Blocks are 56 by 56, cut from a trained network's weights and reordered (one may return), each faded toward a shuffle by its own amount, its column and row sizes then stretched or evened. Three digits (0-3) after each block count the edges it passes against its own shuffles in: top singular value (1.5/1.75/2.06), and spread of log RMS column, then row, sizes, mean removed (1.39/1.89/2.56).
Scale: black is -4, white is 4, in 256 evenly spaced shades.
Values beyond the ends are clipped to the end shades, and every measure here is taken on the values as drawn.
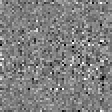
0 2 2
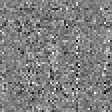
0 2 2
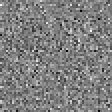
2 1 1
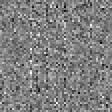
1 2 0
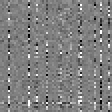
2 3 1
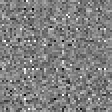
1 1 2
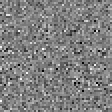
0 0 2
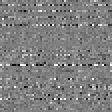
2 0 3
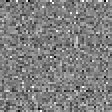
2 0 2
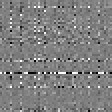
3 1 3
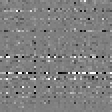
2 1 3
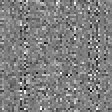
2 3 1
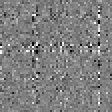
3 2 2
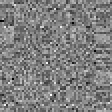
3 0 0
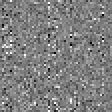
0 2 0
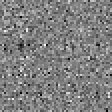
1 1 2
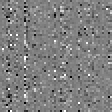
0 3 1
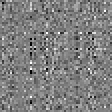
3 3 2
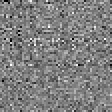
1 1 2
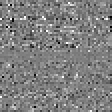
1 1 3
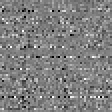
0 1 3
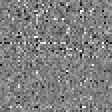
1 1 2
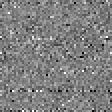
0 0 2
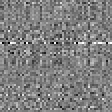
3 0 3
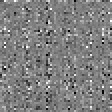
0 3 2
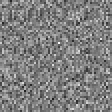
3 2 0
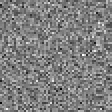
2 0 0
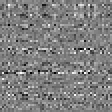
3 1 3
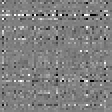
3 2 3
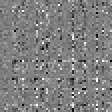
2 3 2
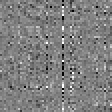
3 3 1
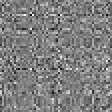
2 2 2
